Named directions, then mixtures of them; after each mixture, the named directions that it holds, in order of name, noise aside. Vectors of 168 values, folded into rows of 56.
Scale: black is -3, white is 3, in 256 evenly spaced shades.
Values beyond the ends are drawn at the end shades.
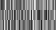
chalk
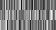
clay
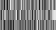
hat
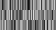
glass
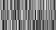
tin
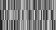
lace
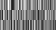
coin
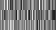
hat.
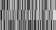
glass, hat.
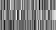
hat.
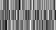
clay, glass, tin.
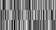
glass, lace, tin.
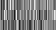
chalk, hat, tin.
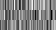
clay.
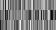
clay, hat, lace.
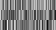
clay, lace, tin.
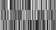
coin, glass, tin.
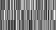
chalk, hat, lace.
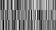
chalk, tin.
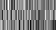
clay, coin, tin.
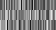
clay.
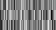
lace.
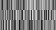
chalk.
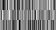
glass, hat, tin.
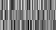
coin, glass.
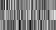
chalk, clay, hat.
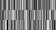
clay, lace.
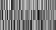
chalk, coin.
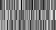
clay.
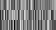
coin, lace.
